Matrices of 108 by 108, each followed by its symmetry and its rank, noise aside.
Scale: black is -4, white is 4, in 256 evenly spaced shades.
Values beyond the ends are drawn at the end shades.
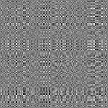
antisymmetric, rank two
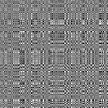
antisymmetric, rank two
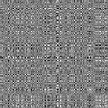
no symmetry, rank three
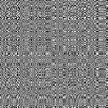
no symmetry, rank three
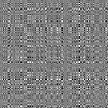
antisymmetric, rank two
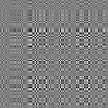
symmetric, rank one
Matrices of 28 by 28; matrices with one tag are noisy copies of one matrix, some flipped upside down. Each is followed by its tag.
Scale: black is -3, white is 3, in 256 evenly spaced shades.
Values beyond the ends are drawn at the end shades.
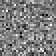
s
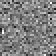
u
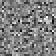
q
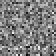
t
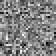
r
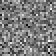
u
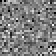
u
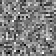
r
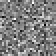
s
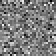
u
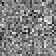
q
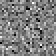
t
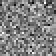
s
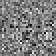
q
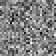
t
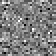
u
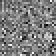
q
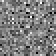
t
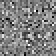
q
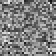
u
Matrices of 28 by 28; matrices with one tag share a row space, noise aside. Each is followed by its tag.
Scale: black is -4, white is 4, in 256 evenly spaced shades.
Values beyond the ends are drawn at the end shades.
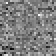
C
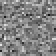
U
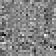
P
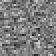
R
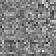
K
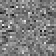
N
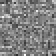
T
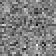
T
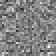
N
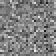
P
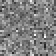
P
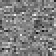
R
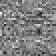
U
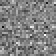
P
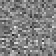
T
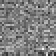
K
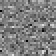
K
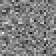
P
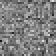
K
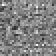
T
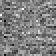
U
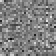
C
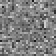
P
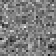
N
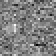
R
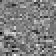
R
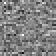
U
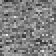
R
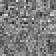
N
